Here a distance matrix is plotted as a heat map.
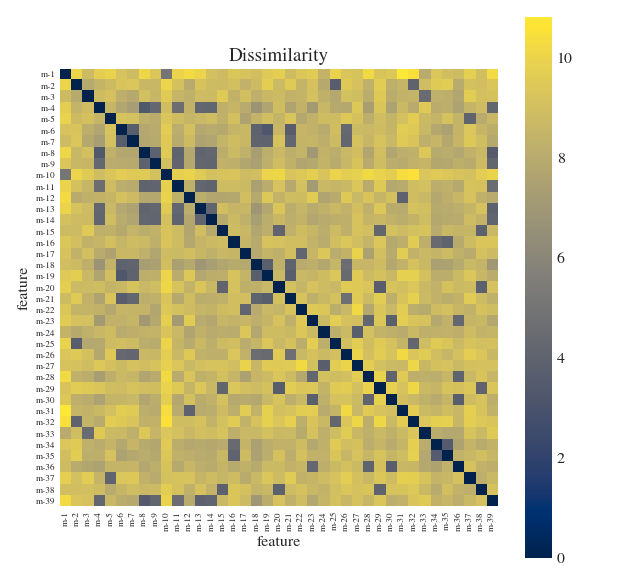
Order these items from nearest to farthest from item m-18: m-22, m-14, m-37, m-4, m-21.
m-21, m-4, m-14, m-22, m-37
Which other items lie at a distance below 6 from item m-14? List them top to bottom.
m-4, m-8, m-9, m-11, m-13, m-39
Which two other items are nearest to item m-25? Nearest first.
m-2, m-32
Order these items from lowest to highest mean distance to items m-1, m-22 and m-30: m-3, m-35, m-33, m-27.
m-33, m-3, m-35, m-27
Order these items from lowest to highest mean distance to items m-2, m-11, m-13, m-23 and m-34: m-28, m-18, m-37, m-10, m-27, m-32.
m-28, m-18, m-32, m-37, m-27, m-10
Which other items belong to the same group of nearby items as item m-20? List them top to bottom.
m-15, m-29, m-38
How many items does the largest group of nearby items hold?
7
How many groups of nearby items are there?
12
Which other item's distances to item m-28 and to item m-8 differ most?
m-39
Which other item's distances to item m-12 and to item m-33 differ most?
m-31
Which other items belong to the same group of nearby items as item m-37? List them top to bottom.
m-5
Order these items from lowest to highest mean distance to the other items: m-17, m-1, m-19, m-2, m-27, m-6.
m-6, m-19, m-17, m-2, m-27, m-1
